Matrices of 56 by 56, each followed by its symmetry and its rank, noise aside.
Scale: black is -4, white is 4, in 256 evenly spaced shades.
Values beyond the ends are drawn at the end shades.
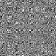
no symmetry, rank seven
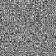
antisymmetric, rank eight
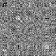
symmetric, rank seven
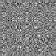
no symmetry, rank six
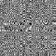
no symmetry, rank six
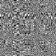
antisymmetric, rank six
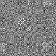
symmetric, rank seven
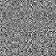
no symmetry, rank six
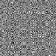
antisymmetric, rank six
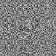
antisymmetric, rank six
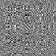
antisymmetric, rank six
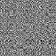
no symmetry, rank six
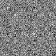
symmetric, rank seven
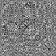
symmetric, rank seven
